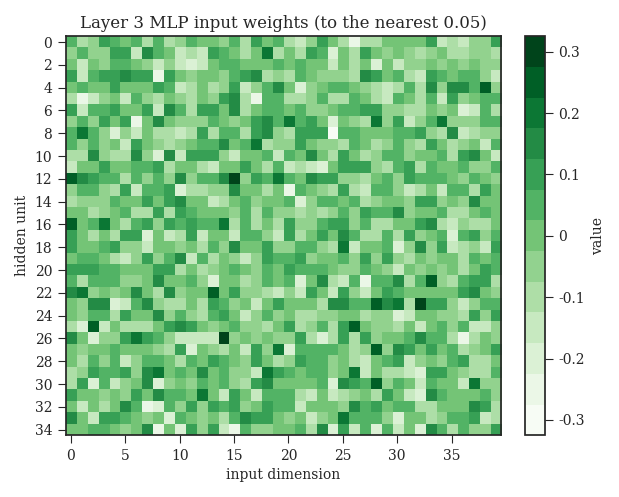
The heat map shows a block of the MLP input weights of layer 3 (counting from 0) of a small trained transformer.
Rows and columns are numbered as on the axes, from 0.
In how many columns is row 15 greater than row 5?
19
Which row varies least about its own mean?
20
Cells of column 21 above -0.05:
20
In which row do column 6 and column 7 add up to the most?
26
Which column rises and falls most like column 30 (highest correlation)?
28
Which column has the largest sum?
33
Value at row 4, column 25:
0.05
